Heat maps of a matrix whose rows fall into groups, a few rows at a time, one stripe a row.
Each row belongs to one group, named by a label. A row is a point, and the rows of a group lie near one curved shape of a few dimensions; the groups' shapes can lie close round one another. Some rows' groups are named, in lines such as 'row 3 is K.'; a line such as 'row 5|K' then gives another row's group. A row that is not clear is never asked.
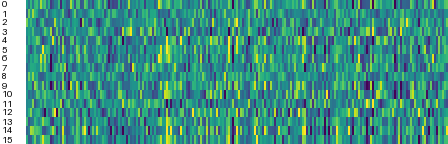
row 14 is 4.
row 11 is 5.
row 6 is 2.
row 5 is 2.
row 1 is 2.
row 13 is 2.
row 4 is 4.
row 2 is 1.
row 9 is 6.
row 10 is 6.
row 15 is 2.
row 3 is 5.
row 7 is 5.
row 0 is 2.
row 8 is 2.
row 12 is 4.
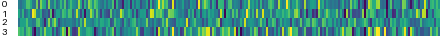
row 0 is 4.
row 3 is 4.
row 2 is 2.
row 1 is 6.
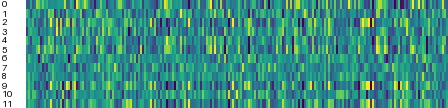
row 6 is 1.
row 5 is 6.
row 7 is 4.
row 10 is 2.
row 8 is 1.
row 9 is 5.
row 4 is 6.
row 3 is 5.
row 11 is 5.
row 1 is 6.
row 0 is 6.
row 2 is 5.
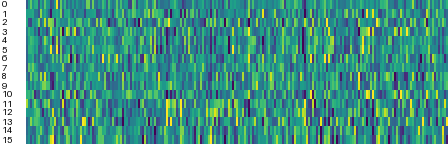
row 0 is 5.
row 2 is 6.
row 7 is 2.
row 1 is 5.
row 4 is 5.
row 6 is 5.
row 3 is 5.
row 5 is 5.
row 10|5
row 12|4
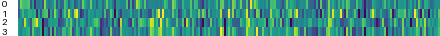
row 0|2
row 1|4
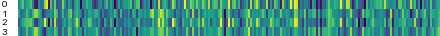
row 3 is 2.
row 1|2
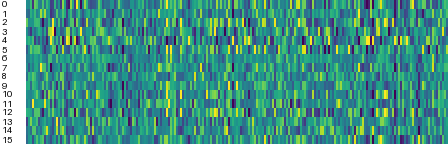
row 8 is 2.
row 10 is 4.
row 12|4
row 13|5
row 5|4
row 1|2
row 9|2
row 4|5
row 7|2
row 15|6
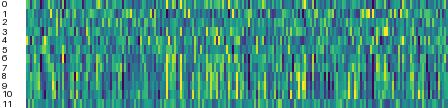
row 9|4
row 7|6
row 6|6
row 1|5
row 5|2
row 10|4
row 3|4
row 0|6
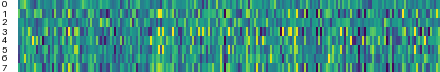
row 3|4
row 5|4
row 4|2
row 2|4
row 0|2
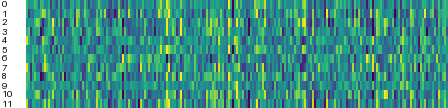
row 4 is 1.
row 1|6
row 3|6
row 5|2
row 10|4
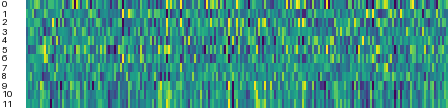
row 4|5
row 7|4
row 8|4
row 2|4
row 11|2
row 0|4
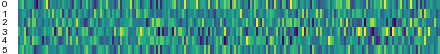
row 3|5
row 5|4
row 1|5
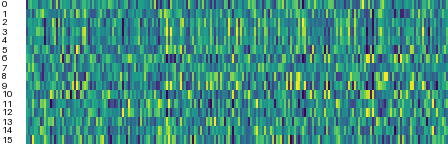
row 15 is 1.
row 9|4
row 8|4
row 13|6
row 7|2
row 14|2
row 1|6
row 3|4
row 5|6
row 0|5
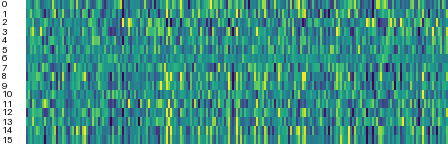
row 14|4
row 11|1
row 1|4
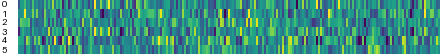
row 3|5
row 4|6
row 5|4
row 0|5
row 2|2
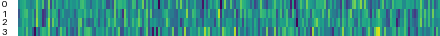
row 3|4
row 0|5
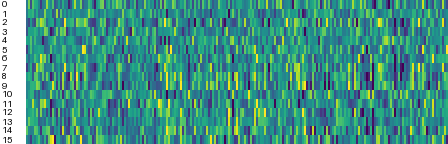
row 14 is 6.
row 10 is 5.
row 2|6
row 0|1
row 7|6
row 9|4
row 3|5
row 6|2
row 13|2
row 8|6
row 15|6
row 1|5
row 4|4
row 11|1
